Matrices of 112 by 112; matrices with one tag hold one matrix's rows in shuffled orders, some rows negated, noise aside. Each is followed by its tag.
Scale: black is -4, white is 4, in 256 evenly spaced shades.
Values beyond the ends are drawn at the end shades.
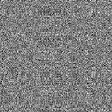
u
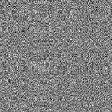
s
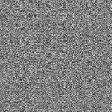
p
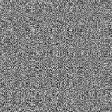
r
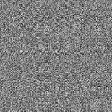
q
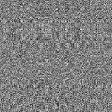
q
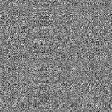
s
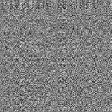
p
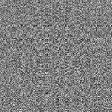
q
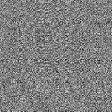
q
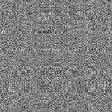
u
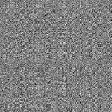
p
